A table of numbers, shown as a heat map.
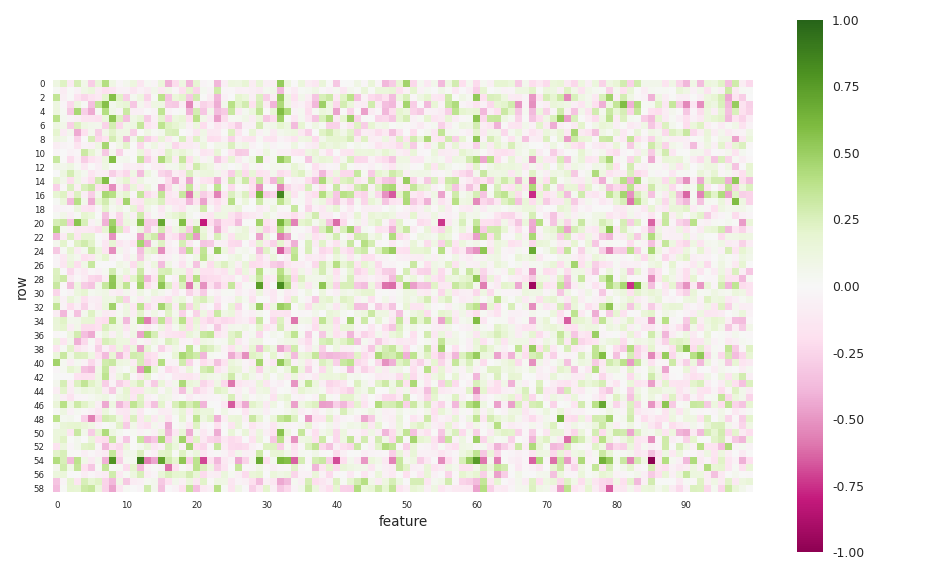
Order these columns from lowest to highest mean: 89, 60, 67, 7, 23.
23, 89, 67, 7, 60
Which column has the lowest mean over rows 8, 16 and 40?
68
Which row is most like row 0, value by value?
50
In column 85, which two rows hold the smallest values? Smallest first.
54, 20
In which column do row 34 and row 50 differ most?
60
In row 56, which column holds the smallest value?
63
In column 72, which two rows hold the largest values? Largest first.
48, 5
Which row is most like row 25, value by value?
18
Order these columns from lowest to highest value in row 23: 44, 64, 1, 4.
64, 1, 4, 44
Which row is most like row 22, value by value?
24
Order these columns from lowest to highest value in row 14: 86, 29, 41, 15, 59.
59, 15, 86, 41, 29
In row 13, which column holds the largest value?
77
